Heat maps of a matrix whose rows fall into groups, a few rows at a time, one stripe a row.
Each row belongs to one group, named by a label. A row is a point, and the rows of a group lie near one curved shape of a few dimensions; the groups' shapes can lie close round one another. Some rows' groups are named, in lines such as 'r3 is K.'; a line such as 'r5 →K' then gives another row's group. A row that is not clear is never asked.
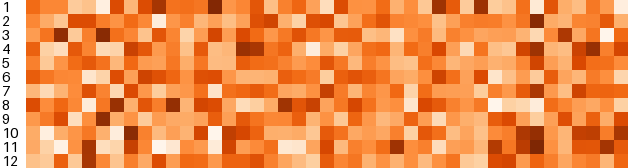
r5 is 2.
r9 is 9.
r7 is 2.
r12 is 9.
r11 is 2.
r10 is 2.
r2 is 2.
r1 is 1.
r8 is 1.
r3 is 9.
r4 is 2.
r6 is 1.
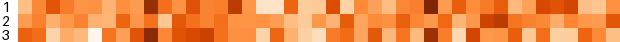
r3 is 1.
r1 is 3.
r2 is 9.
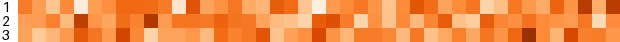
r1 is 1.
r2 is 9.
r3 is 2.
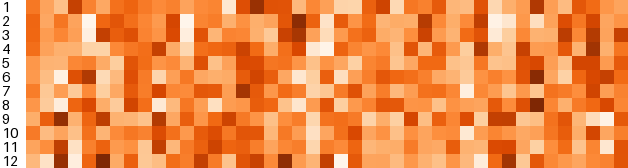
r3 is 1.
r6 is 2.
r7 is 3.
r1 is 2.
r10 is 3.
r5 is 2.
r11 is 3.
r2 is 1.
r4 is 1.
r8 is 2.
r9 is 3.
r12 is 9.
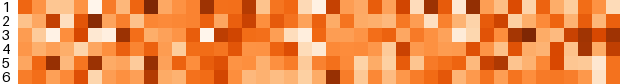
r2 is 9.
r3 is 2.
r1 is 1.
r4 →1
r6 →9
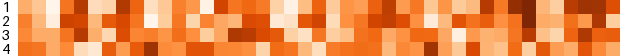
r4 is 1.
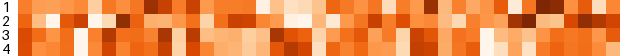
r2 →2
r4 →1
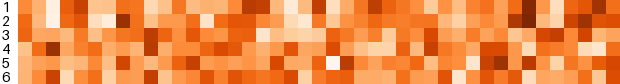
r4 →3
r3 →3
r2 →2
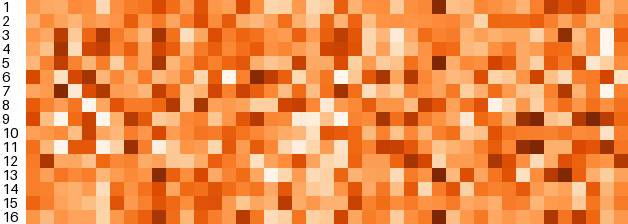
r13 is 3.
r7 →9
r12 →9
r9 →2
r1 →3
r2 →9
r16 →3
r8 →1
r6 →2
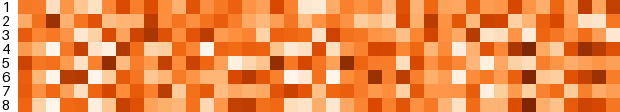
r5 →1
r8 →2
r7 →1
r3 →1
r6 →2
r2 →3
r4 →2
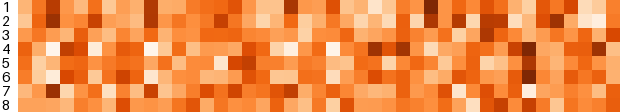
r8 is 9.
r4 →2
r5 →2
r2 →3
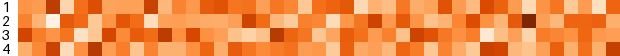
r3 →1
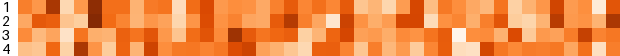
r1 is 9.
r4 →9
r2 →9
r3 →3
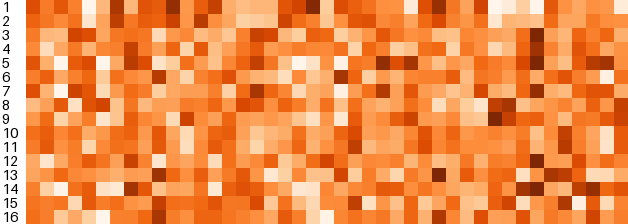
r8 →9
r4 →2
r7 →2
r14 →2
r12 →2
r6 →9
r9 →9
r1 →1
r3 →2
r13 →3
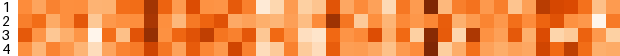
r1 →3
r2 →9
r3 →1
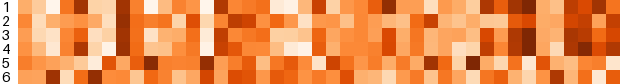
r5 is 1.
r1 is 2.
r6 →9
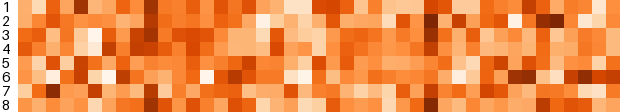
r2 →3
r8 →3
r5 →9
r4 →1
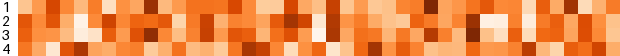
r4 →2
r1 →3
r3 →1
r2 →1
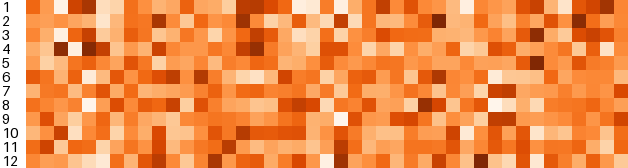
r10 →3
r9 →9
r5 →2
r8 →1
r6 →1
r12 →1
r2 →3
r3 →2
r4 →9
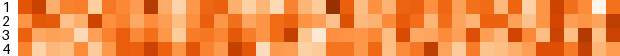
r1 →9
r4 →3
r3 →1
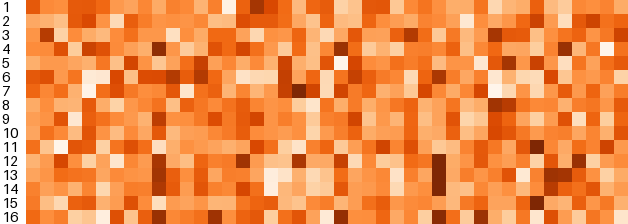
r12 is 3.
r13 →3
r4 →9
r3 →9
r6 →1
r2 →2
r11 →2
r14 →3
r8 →9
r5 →9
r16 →1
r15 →2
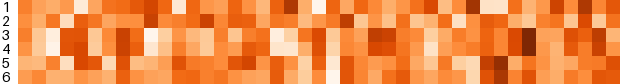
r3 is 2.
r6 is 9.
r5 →9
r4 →2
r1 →1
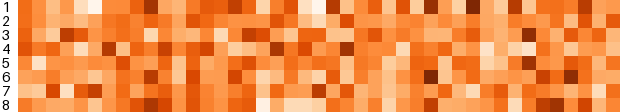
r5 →2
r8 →3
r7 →9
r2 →1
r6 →3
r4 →1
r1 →1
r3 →2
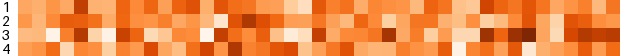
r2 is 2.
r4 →3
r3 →2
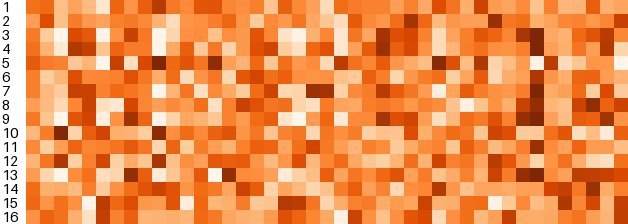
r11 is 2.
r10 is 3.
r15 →1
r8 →2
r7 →2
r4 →2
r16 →9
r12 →3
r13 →2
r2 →9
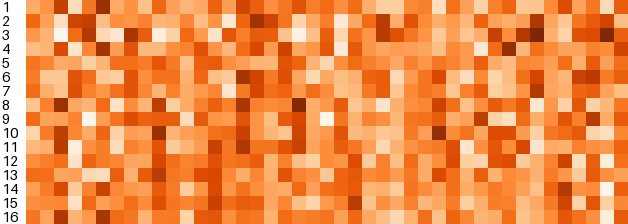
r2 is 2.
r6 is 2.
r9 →1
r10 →3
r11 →3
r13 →1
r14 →9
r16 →9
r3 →2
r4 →9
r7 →2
